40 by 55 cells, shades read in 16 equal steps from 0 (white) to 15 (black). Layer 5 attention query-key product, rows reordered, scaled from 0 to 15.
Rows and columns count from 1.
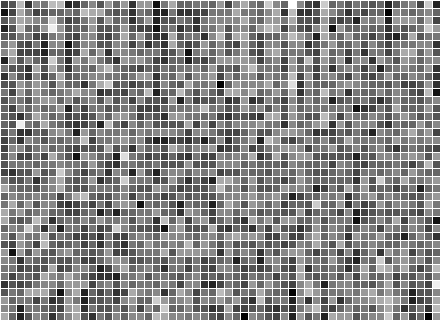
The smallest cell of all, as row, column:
1, 37
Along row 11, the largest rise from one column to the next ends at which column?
38
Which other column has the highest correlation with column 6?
24
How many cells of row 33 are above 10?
9
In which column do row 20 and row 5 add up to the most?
10
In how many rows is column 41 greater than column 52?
11
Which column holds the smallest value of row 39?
21
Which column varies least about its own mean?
53
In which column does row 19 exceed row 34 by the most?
55
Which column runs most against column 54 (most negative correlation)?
49
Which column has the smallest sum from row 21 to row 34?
29
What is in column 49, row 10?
6
